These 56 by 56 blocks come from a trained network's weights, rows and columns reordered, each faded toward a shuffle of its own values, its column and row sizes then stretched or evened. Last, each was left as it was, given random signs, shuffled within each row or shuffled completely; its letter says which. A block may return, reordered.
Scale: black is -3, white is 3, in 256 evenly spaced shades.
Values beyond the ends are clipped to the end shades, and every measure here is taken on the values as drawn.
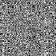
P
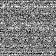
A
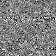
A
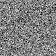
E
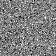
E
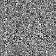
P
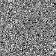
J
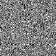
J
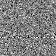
A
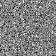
J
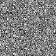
J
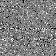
A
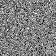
E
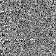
J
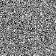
J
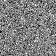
E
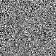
J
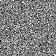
E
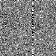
P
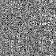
P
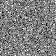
E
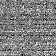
P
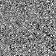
J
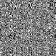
P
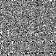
J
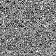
A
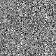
J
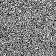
E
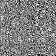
P
